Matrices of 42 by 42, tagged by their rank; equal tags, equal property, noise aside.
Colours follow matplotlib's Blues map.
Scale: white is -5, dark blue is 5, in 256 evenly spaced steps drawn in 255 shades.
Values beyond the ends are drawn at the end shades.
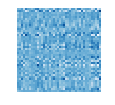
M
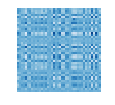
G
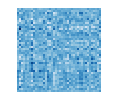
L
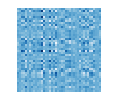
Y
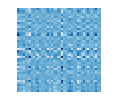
Y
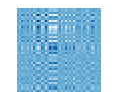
G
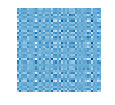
G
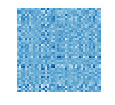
L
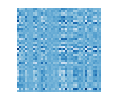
Y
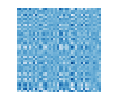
Y
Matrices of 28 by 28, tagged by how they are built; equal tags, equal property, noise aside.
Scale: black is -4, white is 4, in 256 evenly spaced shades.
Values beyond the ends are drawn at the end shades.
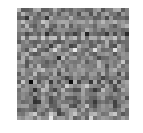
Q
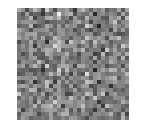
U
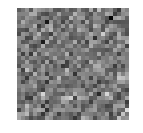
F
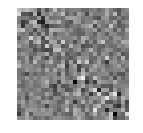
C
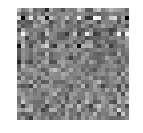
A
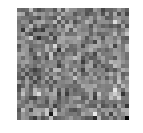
A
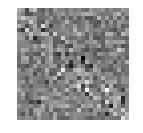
C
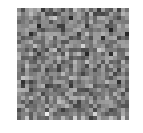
Q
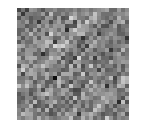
F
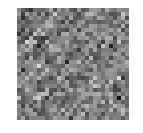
F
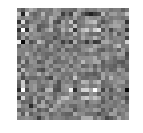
A
